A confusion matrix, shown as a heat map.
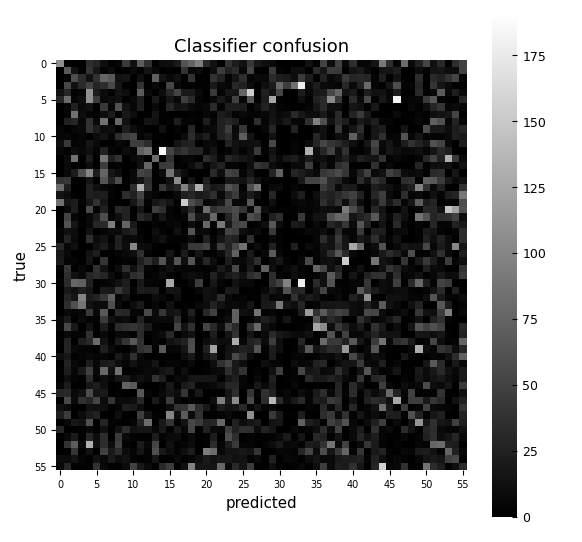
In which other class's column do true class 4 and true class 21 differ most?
26
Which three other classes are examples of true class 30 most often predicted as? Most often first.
33, 15, 31
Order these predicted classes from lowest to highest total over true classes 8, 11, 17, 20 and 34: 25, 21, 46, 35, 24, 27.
46, 25, 21, 35, 24, 27
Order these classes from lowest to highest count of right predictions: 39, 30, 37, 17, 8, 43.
43, 30, 37, 8, 17, 39
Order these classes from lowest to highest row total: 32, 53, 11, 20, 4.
32, 11, 53, 4, 20
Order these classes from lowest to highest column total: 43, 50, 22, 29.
22, 50, 43, 29
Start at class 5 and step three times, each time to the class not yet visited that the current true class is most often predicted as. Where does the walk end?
37
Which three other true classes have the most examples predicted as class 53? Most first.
20, 13, 34
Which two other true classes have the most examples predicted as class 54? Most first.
20, 25
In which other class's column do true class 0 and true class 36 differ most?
35
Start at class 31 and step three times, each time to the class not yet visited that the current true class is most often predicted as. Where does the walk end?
23
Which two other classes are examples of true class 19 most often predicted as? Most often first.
17, 0
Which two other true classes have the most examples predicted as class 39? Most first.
27, 20
